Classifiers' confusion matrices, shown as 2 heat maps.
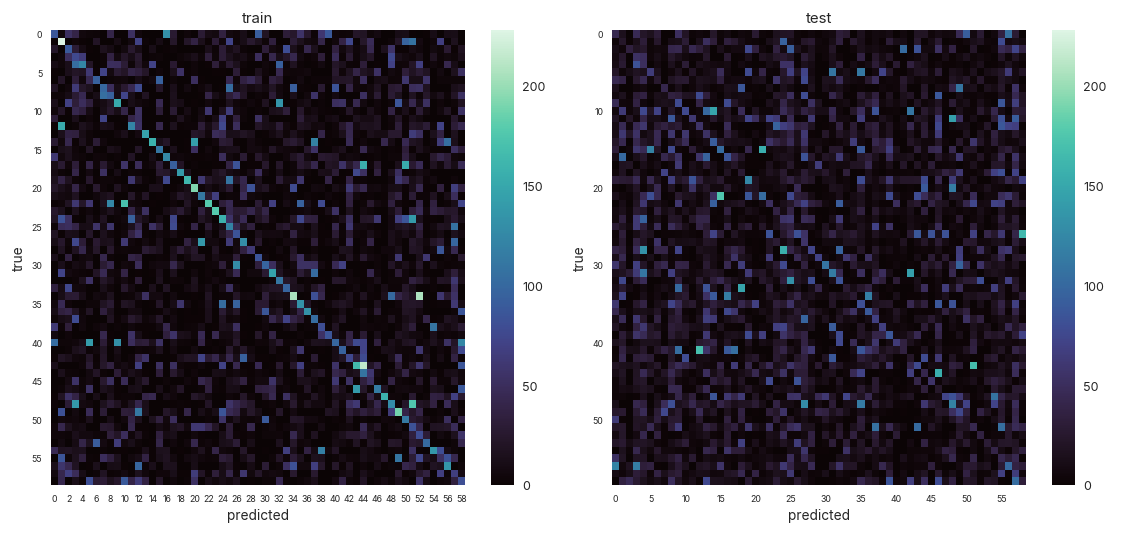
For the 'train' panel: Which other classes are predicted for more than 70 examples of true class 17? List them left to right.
26, 44, 50
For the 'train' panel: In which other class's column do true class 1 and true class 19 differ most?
51
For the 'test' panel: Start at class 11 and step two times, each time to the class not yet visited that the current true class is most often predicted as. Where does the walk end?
27
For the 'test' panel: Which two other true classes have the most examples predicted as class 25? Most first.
32, 2
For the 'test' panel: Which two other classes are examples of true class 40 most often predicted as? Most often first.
32, 37
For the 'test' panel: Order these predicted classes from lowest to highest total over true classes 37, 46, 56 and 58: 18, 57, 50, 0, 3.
18, 50, 0, 57, 3
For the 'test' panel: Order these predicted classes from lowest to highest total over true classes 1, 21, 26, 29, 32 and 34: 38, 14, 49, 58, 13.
38, 49, 13, 58, 14
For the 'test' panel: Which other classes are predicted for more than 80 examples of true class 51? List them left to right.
37, 43, 55
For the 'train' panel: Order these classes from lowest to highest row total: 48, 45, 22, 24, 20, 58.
45, 58, 20, 48, 22, 24
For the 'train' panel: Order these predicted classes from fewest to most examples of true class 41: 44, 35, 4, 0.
0, 4, 35, 44
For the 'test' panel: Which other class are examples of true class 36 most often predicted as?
16
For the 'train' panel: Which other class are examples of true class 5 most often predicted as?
7
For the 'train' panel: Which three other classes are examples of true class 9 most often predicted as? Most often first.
32, 49, 2
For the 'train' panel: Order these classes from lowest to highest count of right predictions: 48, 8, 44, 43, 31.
8, 44, 48, 31, 43
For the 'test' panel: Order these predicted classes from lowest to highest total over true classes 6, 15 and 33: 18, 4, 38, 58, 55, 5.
58, 38, 55, 4, 5, 18
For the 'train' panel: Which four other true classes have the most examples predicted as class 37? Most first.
14, 31, 34, 56
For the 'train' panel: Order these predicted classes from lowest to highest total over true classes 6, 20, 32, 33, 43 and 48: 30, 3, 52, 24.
30, 24, 52, 3
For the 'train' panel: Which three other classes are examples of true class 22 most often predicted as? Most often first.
10, 8, 35
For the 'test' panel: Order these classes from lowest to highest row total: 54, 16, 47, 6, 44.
54, 6, 44, 16, 47
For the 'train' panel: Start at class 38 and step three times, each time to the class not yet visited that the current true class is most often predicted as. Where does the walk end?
49
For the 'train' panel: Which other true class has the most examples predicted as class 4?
3
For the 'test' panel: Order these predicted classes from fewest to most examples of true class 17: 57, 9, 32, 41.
32, 41, 57, 9
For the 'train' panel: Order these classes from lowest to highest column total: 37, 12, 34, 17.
17, 37, 34, 12
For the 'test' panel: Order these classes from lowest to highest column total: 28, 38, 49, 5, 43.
38, 5, 43, 28, 49
